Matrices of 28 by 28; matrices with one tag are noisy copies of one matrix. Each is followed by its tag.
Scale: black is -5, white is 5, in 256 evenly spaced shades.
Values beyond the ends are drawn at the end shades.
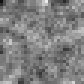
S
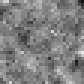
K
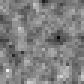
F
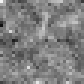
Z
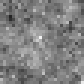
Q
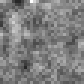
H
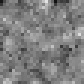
S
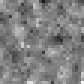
F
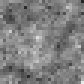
Q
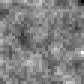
K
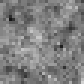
Q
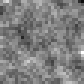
K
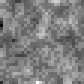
Z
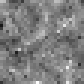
Z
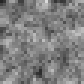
S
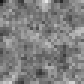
S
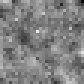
K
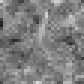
Z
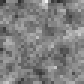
S
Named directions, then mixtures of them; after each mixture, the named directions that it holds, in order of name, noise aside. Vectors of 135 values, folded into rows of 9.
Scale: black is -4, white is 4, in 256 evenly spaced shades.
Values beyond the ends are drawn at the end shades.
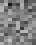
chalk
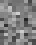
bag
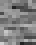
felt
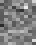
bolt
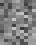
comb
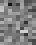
bag, chalk.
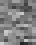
comb, felt.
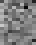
bolt, chalk.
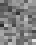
bag, bolt.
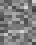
bag, bolt.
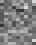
bolt.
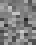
bag.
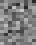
bag, bolt, chalk.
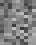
comb.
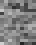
chalk, felt.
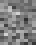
bag, felt.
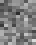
bag, bolt.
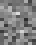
bag.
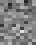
bolt, chalk, comb.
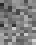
bag, bolt, comb.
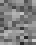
bolt, comb, felt.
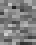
chalk, felt.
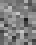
bag.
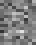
bag, bolt, comb.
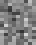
bag.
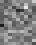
bolt.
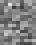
chalk, felt.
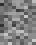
bolt, comb.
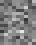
bag, bolt, comb.
